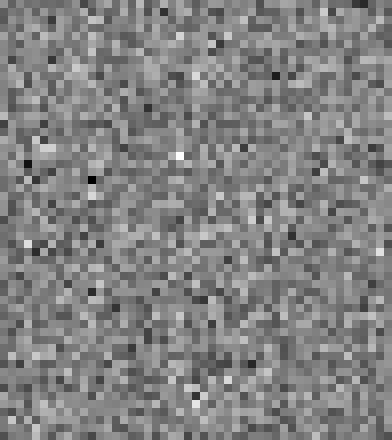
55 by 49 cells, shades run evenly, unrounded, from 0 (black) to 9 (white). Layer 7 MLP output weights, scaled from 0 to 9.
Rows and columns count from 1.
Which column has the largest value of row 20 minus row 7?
23
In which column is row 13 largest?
5
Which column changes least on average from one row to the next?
49
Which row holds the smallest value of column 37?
30
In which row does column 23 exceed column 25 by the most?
20
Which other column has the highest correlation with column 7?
14
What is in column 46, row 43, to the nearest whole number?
3
